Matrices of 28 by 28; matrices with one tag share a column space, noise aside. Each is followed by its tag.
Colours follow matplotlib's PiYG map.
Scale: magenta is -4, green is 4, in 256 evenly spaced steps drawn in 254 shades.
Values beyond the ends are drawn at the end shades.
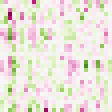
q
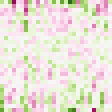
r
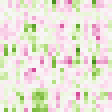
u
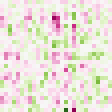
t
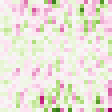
r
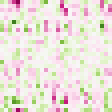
r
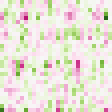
q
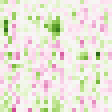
t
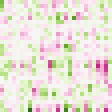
q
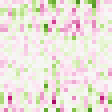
r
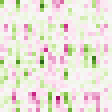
u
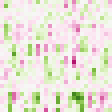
u
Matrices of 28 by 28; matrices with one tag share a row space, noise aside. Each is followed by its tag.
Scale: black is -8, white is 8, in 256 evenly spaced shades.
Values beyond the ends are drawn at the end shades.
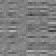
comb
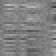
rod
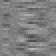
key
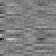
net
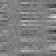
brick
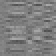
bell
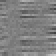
brick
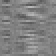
key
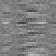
key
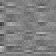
net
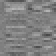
bell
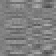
bell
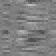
key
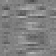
key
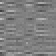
net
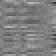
rod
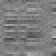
rod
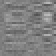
bell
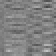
bell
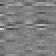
net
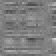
rod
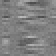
key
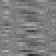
key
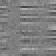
brick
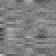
net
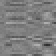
bell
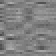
net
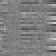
brick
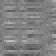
rod
